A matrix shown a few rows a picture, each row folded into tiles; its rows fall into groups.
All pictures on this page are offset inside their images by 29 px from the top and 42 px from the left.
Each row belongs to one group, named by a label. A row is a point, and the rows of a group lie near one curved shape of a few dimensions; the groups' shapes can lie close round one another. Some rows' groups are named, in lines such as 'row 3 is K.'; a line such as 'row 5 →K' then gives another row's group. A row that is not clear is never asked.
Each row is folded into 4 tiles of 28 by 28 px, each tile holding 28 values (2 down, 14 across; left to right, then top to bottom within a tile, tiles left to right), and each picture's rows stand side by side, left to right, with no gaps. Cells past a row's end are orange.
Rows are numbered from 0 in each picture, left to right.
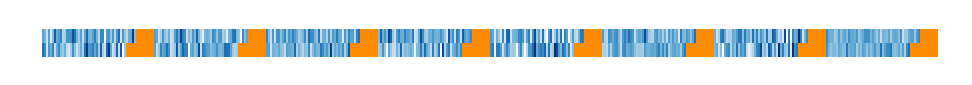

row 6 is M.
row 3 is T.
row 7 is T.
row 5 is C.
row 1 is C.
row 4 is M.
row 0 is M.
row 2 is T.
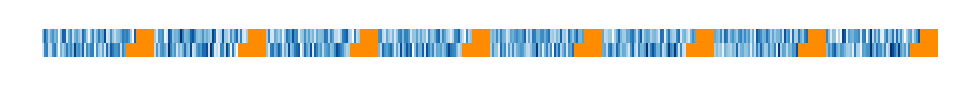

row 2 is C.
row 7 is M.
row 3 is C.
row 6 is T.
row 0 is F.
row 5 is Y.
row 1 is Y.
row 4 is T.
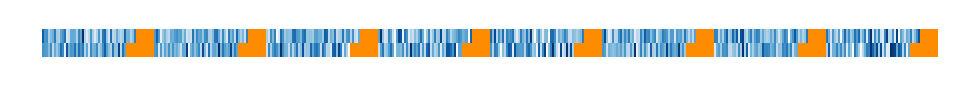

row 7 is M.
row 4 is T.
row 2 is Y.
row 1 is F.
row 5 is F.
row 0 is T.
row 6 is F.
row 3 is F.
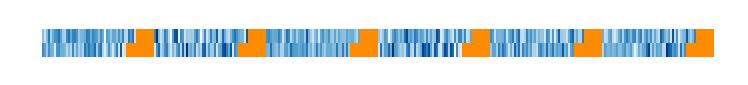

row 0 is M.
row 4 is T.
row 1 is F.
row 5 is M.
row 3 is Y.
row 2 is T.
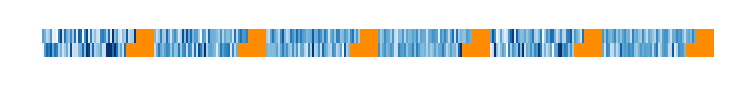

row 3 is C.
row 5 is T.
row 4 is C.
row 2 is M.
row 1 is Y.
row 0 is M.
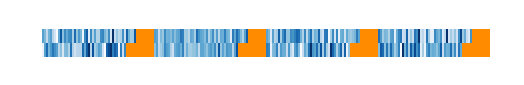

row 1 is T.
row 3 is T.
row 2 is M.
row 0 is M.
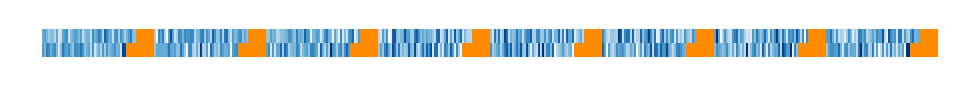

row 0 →C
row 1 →M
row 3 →Y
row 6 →F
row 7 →C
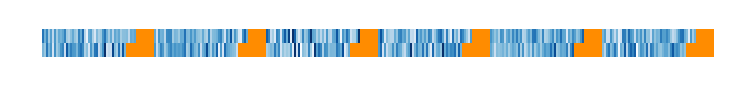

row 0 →T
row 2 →F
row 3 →F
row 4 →T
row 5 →C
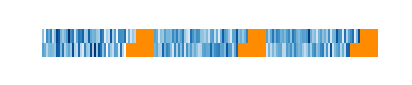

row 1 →T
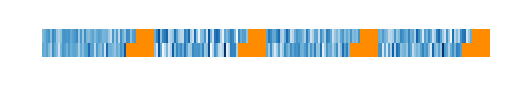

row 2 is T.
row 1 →T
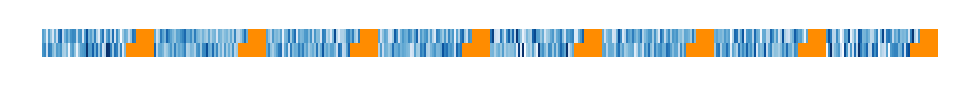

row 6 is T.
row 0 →M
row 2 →T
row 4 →F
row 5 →M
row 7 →C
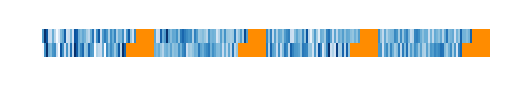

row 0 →C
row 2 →T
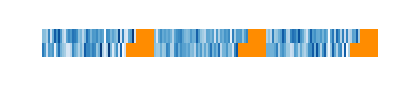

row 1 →C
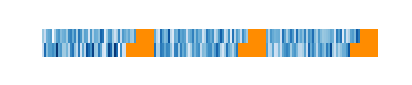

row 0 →Y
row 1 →C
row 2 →T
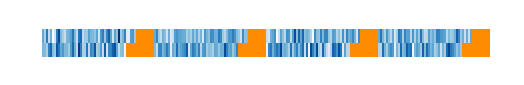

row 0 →Y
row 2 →Y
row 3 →C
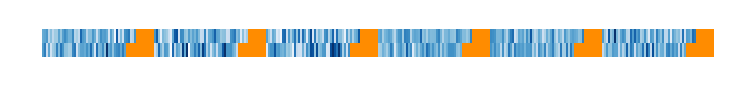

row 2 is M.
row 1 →C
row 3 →C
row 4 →T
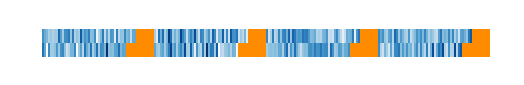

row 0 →F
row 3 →T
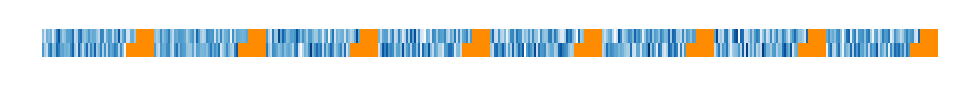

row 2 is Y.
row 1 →C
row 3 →Y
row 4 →C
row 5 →M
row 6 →F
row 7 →F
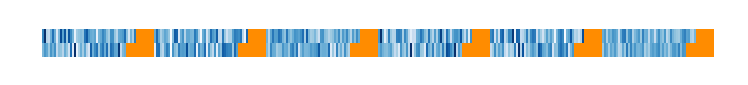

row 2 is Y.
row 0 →F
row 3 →F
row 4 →F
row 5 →T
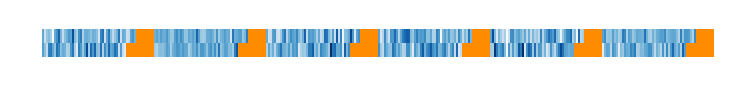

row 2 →M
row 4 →C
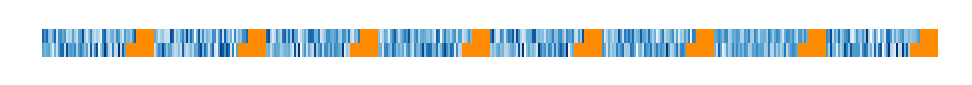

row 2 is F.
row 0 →T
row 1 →M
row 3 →Y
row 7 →T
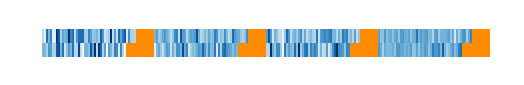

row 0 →Y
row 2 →C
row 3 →T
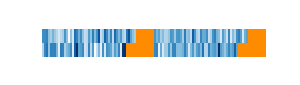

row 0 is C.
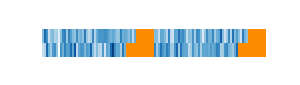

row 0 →C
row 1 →C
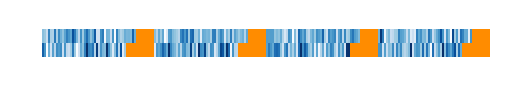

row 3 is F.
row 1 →Y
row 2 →C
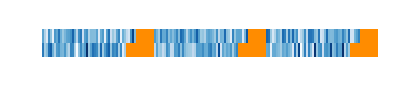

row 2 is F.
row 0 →Y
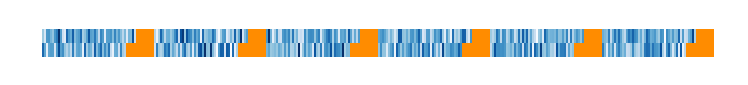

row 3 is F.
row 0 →M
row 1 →Y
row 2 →F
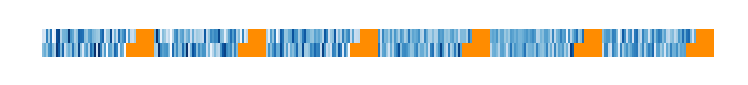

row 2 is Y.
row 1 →C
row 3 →T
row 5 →T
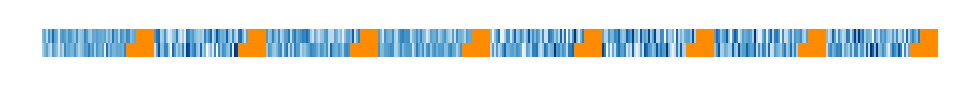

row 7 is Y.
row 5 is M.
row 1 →C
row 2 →F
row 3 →C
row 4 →M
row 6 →T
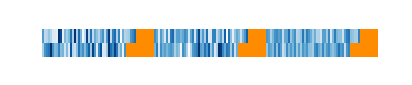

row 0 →M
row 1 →M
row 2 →T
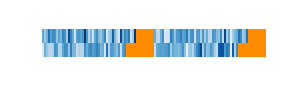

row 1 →M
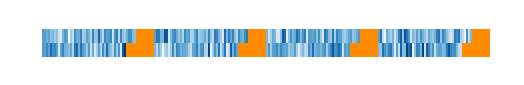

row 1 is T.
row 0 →C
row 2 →M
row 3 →C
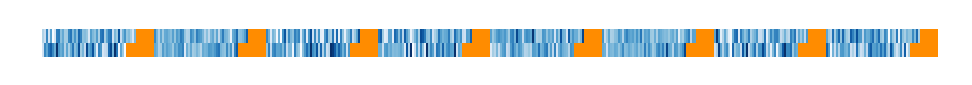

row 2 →M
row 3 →F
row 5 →T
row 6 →C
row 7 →M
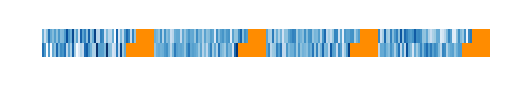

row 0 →M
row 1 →C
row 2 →T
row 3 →F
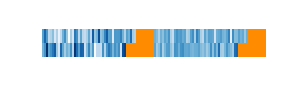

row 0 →C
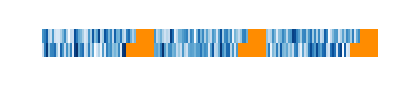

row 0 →C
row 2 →Y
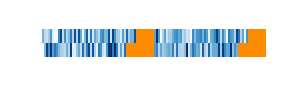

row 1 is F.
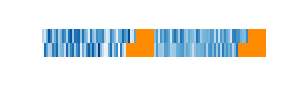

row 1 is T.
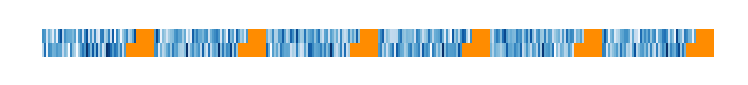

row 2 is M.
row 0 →M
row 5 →F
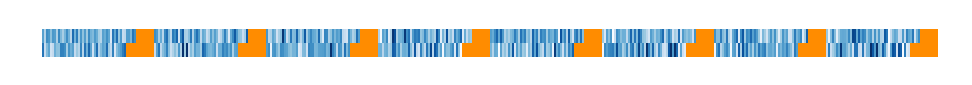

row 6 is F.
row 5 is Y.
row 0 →T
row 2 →M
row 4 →T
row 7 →Y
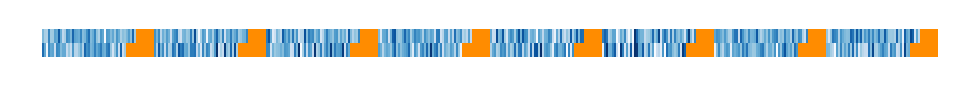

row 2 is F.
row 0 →M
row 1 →T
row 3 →Y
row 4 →Y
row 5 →C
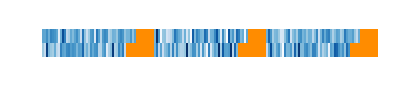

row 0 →T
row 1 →F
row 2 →C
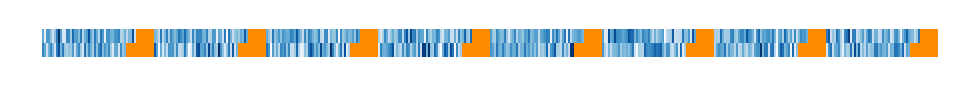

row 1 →M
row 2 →M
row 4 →C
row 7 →F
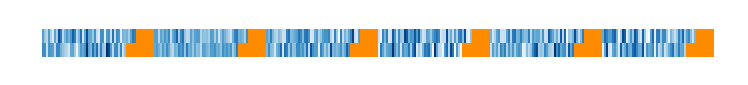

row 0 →M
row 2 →F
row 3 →Y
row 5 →T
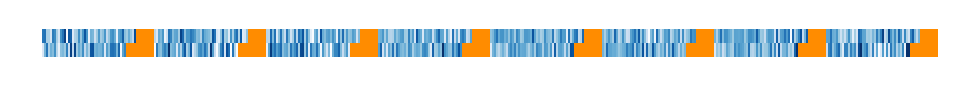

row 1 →Y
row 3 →F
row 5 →Y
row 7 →C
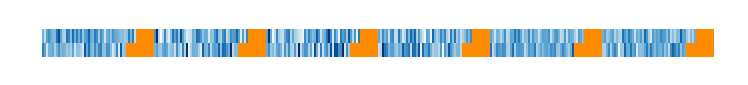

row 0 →M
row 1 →F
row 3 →Y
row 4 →C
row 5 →C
